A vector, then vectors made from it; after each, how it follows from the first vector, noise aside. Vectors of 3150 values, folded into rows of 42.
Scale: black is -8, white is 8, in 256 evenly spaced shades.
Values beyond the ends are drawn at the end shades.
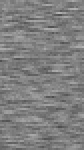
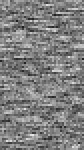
scaled up.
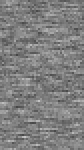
reversed.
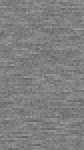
reversed, negated, shrunk.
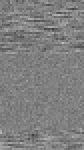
negated, partly zeroed.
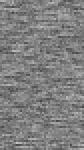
wrapped around.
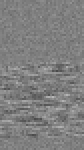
negated, partly zeroed.
